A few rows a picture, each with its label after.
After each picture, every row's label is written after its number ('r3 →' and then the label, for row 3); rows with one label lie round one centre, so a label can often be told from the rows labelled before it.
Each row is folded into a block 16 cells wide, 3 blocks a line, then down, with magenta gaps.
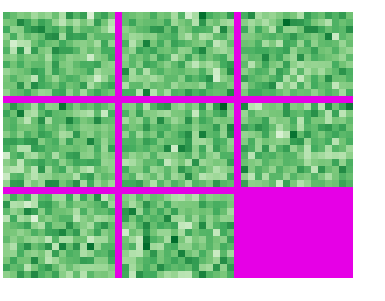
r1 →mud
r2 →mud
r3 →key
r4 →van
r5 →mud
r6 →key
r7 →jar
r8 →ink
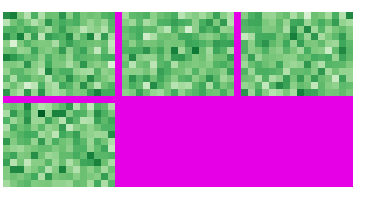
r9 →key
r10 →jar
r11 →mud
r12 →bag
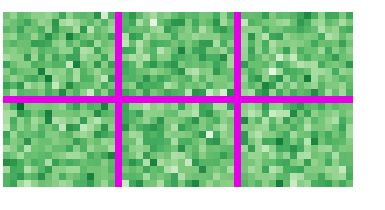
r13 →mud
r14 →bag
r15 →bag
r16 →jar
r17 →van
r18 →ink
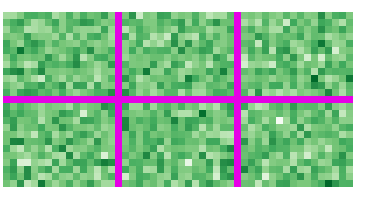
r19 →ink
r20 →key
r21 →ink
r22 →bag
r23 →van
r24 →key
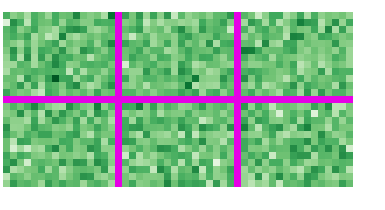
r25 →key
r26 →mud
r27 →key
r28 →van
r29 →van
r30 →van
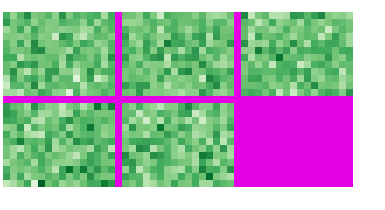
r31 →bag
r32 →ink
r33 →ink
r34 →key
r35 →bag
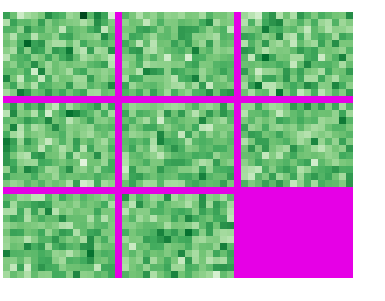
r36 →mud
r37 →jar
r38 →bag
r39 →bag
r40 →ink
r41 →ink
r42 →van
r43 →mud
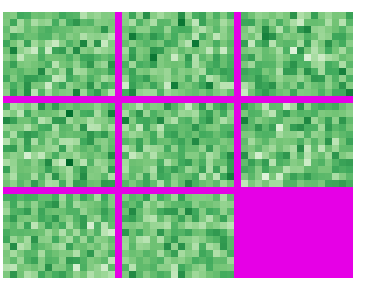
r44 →bag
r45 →bag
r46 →key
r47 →ink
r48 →mud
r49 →key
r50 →van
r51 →van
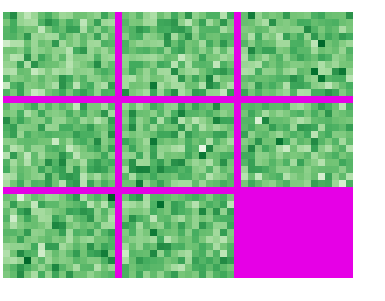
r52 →key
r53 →jar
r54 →key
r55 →van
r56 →bag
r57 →bag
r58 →key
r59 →jar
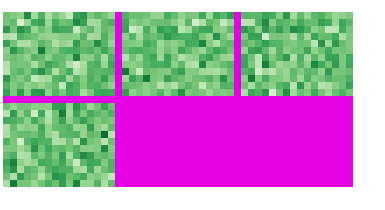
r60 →ink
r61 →mud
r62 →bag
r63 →bag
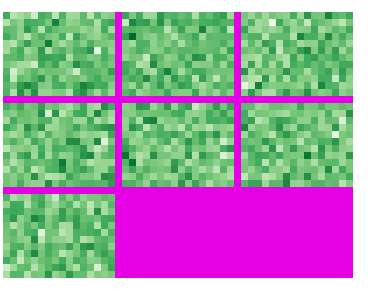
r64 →ink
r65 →bag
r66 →van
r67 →mud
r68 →bag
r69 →van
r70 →van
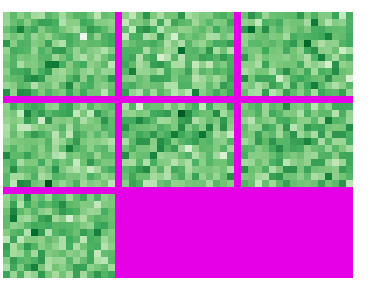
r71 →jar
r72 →bag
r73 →key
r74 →bag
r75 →key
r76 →mud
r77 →bag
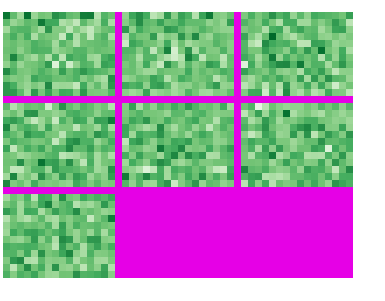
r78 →jar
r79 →bag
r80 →van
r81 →ink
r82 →ink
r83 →key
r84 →bag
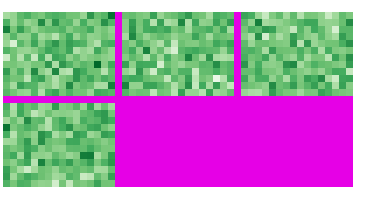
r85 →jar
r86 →bag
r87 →key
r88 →ink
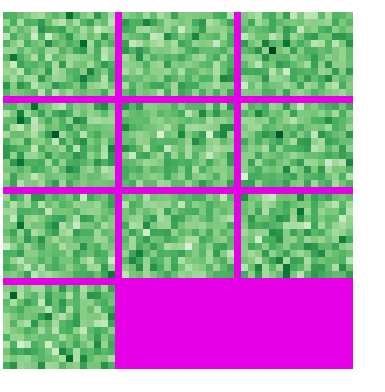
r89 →jar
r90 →mud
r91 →mud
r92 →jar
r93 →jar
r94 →mud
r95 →key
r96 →key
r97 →van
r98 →bag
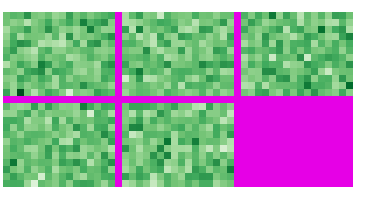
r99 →jar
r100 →jar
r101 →mud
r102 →mud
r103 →jar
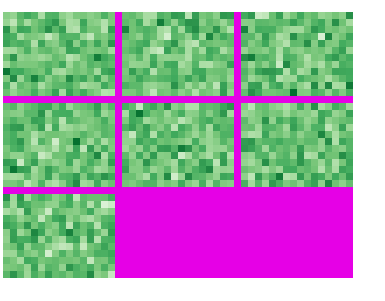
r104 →jar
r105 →key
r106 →key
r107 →bag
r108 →mud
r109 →ink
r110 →mud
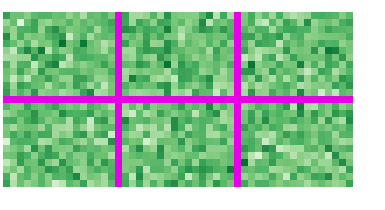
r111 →ink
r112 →jar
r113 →van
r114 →ink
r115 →jar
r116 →bag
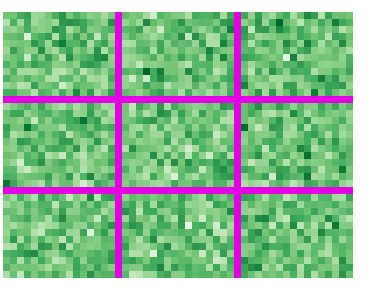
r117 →bag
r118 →ink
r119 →jar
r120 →mud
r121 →jar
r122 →van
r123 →jar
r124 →bag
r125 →key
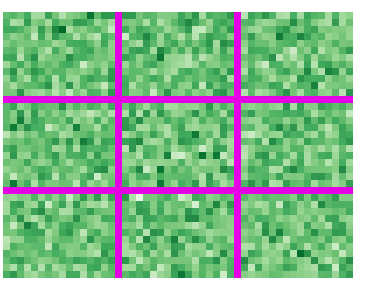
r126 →jar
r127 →key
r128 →bag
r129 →van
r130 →bag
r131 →mud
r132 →mud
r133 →mud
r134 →ink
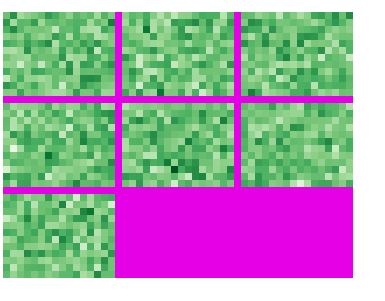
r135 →ink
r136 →bag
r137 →mud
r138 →ink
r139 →ink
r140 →ink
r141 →mud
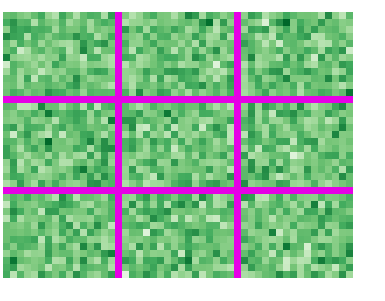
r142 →van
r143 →ink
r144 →jar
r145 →key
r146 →van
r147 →bag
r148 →bag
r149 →bag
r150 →key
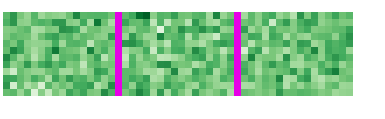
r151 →key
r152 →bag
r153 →bag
